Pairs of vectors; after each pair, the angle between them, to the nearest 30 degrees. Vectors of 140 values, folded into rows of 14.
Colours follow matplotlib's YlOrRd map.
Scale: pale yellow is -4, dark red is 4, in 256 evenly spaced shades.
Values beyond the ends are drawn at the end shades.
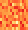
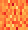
120 degrees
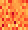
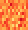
60 degrees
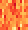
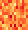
120 degrees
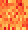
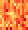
90 degrees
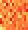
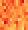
120 degrees
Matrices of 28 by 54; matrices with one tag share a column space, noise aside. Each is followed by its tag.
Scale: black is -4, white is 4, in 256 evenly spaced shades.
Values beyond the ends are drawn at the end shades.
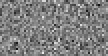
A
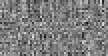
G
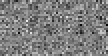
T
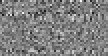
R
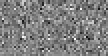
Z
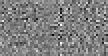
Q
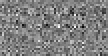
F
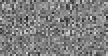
T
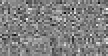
Q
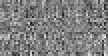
G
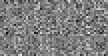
T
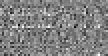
F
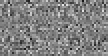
A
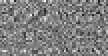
R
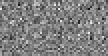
Z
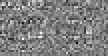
Z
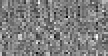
G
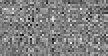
Q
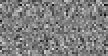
A
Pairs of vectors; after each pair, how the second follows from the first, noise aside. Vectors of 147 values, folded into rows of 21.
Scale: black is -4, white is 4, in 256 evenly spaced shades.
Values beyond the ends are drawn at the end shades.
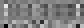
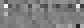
partly zeroed.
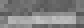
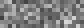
shuffled.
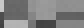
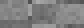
wrapped around, shrunk.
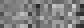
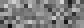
shuffled.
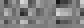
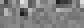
partly zeroed.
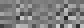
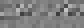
partly zeroed.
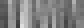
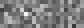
shuffled.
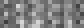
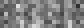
copied.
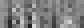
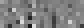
partly zeroed.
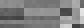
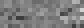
partly zeroed.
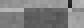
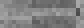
wrapped around, shrunk.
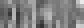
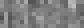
wrapped around, shrunk.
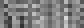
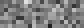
shuffled.
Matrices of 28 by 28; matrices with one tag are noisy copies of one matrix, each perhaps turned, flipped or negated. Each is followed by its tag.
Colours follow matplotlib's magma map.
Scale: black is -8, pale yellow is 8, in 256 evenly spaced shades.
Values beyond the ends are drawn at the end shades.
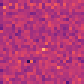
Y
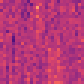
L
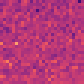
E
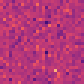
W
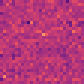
Y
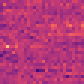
L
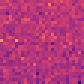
E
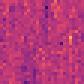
L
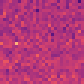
E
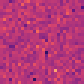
W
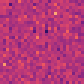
W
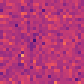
Y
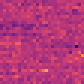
L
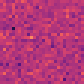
W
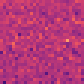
E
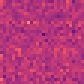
Y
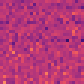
E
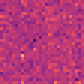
Y
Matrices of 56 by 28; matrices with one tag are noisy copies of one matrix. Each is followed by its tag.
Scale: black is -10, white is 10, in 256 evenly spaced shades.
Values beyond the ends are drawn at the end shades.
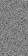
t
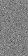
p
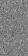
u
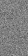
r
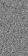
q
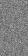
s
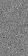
q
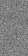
t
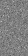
t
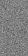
q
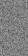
u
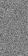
q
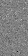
s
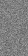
q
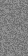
p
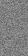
r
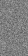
q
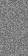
r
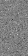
r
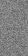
r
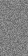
p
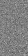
p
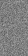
u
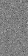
q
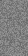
t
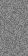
q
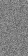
p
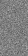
q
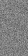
p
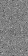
u
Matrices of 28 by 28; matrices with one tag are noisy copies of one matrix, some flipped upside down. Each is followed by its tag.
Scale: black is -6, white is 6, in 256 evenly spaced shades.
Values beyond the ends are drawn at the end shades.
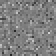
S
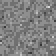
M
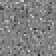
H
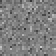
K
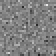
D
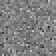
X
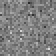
M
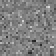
M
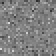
S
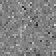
D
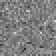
X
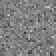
M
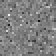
M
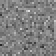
X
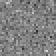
D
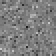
S
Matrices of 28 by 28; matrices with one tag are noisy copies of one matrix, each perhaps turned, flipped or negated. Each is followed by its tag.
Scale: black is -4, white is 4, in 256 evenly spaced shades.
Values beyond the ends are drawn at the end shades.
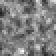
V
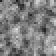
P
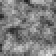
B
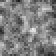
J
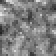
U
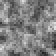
U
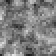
U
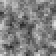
J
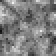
U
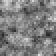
P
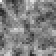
U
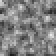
V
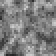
U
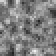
V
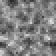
V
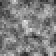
J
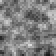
P
